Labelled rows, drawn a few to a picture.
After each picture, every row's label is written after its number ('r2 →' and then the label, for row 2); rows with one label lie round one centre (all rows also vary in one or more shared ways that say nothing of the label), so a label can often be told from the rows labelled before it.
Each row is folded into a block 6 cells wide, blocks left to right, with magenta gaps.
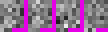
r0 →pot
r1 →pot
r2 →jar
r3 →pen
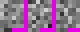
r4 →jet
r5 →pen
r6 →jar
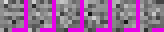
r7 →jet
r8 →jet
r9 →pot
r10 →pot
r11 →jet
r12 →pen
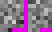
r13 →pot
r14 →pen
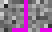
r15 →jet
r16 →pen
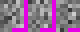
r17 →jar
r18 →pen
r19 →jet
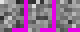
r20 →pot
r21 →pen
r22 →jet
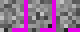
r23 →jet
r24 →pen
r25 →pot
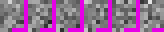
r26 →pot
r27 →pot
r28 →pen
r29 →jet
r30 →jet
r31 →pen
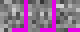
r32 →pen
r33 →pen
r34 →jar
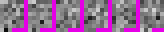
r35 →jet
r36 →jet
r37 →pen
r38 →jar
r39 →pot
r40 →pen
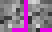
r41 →jar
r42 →pot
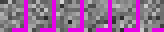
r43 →pen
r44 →pen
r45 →jet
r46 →jet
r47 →jar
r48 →pen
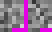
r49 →jar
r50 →jar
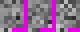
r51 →pen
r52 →pot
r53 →pen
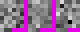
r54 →pot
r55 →pot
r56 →jet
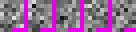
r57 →jet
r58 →jet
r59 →jar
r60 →pen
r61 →pot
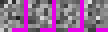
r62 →pen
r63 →jar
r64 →jar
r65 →jet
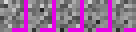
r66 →pot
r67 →jet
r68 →jet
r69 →jet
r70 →jet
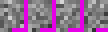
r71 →pot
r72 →pen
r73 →pot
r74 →pot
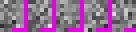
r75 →jet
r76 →jar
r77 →pot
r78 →pen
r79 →pen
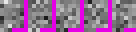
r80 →pot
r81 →pen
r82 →jar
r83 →jar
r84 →jet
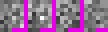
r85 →jar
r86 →jar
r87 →pot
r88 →jet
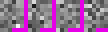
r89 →jet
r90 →jet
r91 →jet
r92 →pen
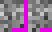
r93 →pen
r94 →pen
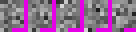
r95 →pen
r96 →pen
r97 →pen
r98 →jet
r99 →pot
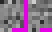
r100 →pen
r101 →jet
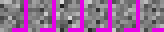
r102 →pot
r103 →jet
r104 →jet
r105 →jet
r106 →pen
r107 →jet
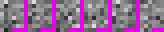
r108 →jet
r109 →pot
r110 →jar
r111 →jar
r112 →pot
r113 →pen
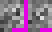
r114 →jar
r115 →jar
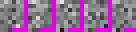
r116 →jet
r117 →pot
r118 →jet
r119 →pen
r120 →jet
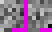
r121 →pot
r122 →pen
